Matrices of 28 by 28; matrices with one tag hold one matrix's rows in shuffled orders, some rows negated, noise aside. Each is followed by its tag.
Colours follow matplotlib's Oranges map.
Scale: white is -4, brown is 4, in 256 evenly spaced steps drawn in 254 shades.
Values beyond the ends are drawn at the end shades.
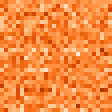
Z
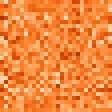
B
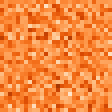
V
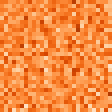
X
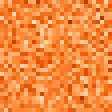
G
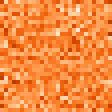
B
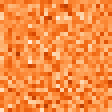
V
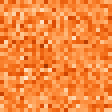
Z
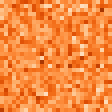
G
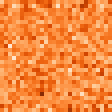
G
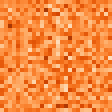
V
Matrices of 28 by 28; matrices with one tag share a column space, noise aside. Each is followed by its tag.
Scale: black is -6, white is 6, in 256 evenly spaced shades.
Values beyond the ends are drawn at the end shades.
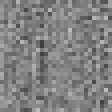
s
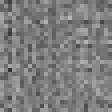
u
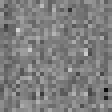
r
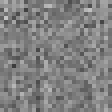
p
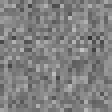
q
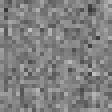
r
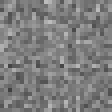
u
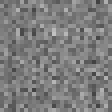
r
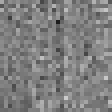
p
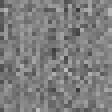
r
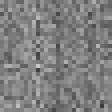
u
